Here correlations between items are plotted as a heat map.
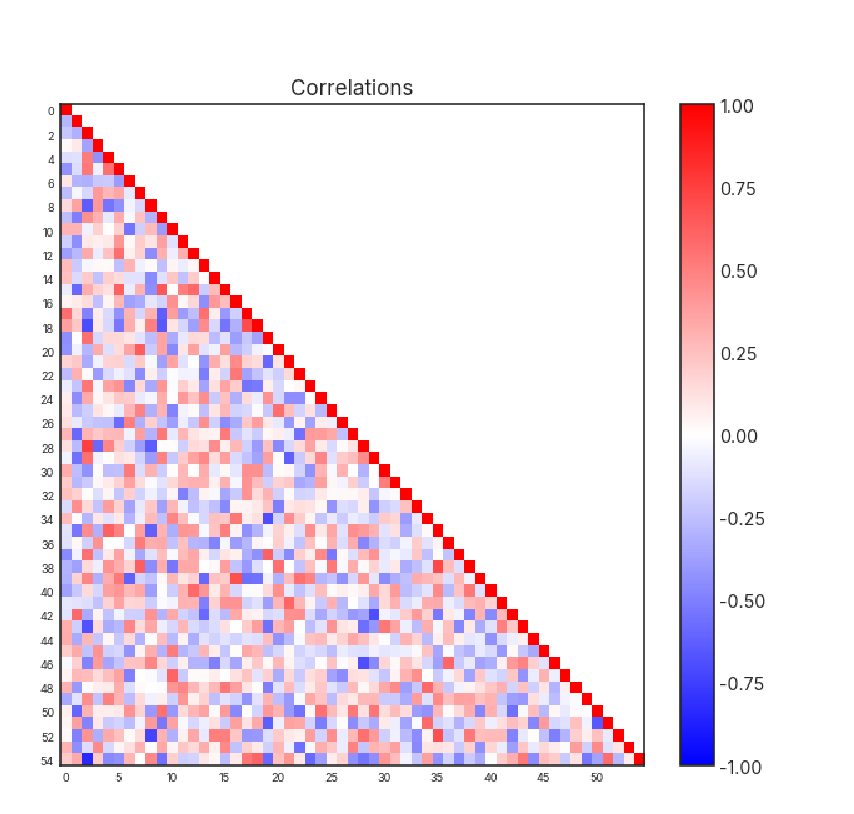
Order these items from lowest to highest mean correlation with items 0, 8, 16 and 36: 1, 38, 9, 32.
38, 9, 32, 1
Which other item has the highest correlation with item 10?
47
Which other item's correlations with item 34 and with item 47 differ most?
19
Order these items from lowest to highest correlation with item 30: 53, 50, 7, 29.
7, 29, 50, 53
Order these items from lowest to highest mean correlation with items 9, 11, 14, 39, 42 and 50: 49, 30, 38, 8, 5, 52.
8, 30, 49, 38, 52, 5
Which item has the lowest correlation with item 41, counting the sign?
13
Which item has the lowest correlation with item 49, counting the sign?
54
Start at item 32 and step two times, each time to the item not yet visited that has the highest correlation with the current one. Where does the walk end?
18
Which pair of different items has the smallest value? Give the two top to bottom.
2, 54
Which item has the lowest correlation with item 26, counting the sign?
5
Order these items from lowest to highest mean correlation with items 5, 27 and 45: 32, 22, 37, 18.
22, 18, 32, 37
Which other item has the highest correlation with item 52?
35
